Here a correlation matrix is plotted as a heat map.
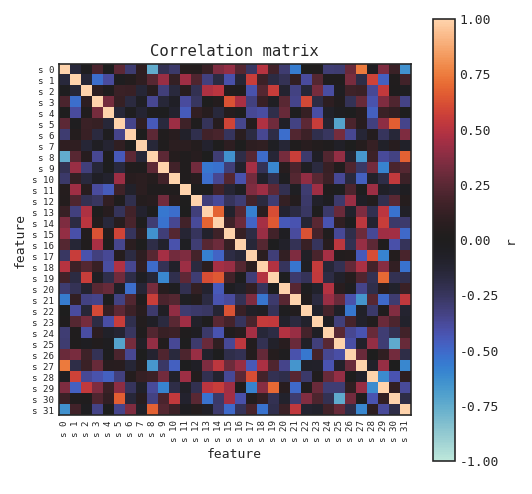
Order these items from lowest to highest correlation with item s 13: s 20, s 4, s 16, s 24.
s 24, s 20, s 4, s 16
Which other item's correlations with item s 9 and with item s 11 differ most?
s 19
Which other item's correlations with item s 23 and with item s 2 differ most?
s 17
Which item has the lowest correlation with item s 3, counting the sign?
s 1
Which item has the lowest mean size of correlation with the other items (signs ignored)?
s 7
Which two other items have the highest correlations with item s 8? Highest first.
s 31, s 21
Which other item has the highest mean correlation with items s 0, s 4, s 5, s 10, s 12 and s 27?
s 30
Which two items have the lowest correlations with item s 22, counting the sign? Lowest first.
s 26, s 1
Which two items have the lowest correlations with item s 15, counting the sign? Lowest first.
s 8, s 31
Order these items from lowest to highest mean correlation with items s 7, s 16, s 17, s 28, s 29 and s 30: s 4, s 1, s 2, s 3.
s 4, s 2, s 3, s 1
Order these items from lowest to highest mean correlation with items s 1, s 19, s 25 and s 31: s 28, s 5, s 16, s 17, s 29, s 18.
s 5, s 29, s 18, s 16, s 17, s 28
